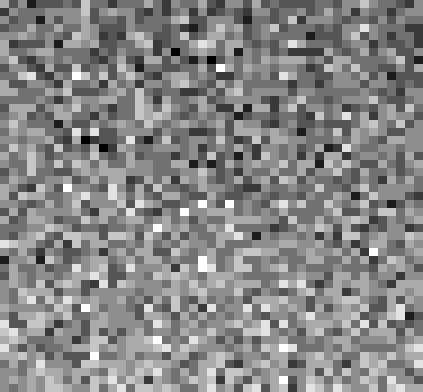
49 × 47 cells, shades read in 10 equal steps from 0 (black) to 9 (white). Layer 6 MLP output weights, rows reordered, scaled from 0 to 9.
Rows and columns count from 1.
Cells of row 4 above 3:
33
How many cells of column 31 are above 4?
26
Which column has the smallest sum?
22
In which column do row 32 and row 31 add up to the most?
42
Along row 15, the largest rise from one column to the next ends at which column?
36
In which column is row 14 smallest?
28
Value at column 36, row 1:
4
